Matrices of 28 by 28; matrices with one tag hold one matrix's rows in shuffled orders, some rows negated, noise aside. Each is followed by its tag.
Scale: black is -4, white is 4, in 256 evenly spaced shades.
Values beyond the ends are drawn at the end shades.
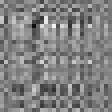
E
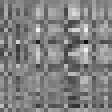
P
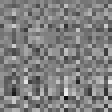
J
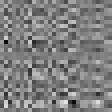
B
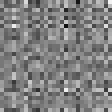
J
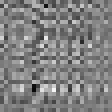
E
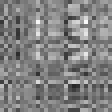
P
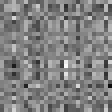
J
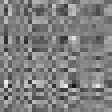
B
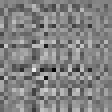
E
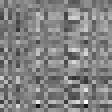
P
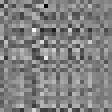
E
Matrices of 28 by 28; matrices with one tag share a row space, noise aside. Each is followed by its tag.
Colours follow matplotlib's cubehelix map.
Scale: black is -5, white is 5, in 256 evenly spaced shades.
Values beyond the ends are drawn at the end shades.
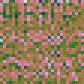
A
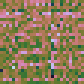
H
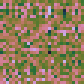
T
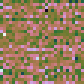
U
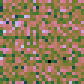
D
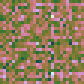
H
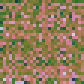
D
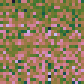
T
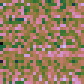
D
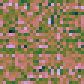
A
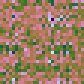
H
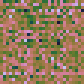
A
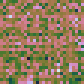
A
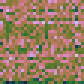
U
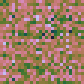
H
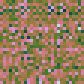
A
